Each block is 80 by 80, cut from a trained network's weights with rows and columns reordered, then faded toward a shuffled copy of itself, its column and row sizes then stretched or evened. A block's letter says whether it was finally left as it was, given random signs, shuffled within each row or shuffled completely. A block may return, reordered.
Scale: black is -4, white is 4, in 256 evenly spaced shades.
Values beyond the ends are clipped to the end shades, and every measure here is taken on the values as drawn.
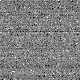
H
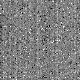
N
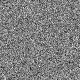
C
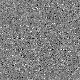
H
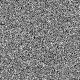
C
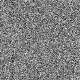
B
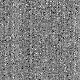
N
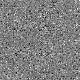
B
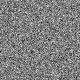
C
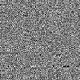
N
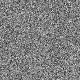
C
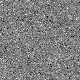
C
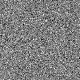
H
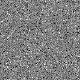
B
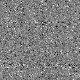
B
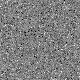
C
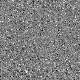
H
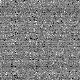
N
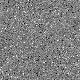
C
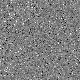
C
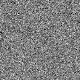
H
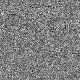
B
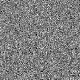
N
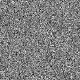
B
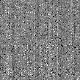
N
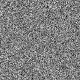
H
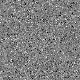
H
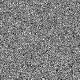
H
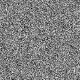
B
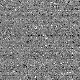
N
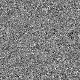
H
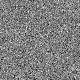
C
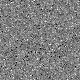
C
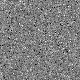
C
